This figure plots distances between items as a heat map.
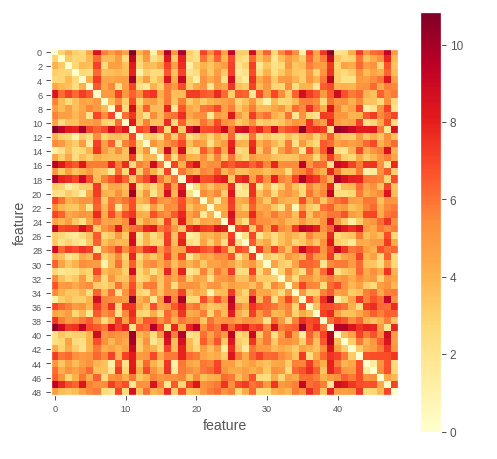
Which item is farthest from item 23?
25
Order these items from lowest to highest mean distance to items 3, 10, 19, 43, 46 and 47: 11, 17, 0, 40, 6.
17, 40, 0, 6, 11
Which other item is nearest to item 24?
42
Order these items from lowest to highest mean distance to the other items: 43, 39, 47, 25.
43, 47, 25, 39
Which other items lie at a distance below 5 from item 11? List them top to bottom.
16, 18, 39, 47
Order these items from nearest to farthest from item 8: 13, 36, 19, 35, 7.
7, 19, 35, 13, 36
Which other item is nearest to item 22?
34
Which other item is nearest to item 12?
3
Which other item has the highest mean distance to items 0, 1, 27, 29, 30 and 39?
11
